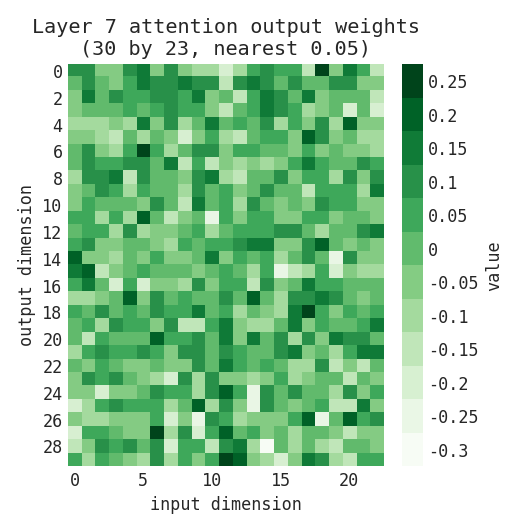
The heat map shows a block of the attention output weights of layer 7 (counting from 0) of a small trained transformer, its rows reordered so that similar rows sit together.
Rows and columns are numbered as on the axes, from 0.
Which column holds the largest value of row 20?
6
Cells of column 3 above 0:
10
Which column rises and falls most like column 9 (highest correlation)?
2
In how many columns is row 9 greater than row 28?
13
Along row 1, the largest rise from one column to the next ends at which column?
12
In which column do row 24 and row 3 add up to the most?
14
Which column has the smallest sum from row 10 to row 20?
15
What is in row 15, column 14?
0.05
